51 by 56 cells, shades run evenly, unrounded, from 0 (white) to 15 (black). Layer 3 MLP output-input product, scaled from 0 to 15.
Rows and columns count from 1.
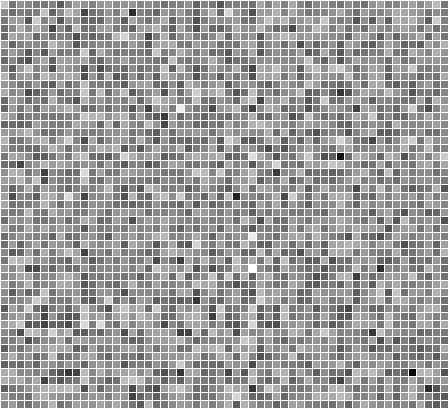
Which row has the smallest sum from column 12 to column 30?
44
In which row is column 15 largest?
10
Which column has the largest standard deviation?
32
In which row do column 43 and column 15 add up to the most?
20
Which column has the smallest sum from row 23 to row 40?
4
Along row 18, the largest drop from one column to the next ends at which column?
29
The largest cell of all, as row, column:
47, 52
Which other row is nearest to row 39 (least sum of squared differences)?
40
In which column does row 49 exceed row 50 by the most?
54
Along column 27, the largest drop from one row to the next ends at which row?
35
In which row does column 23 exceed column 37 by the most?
42
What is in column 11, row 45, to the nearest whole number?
5
